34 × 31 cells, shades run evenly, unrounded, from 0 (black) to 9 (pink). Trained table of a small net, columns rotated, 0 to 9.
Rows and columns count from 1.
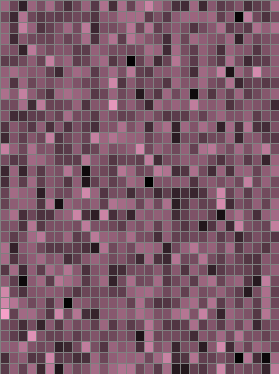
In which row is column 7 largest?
29
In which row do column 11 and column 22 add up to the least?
9
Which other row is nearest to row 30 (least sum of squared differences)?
11
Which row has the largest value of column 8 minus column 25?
20
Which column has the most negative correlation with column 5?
31
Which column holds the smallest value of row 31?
16
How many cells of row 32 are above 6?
4
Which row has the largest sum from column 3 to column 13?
22
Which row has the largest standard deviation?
33
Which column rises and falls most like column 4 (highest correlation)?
27
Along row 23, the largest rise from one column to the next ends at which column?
12
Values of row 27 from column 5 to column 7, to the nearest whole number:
5 5 5
